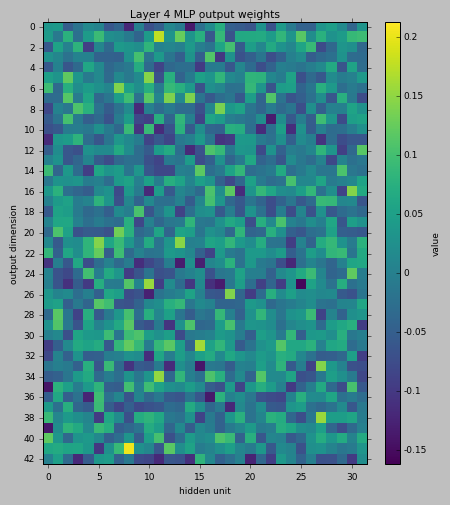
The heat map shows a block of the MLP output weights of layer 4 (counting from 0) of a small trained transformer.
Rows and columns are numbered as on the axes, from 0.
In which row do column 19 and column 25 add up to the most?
1
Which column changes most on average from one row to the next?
10
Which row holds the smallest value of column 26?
33
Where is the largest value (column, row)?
8, 41
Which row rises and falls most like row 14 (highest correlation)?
42
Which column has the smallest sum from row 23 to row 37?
0
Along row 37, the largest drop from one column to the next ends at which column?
6
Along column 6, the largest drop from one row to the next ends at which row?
31
